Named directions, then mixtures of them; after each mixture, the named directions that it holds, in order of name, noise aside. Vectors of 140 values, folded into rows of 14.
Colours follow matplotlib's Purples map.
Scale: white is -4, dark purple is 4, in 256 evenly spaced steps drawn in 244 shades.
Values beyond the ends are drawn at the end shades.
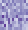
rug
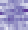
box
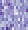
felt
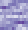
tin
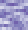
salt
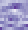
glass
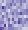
rug, tin.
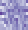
box, rug.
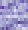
felt, tin.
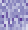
rug.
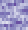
felt, salt, tin.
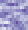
salt.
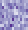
felt, glass, rug.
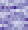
glass, salt.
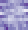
box.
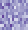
felt, rug.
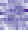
box.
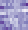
box, rug, salt.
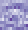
glass.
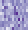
felt.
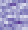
rug, salt, tin.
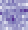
box, rug, salt.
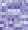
glass, rug.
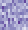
rug, tin.
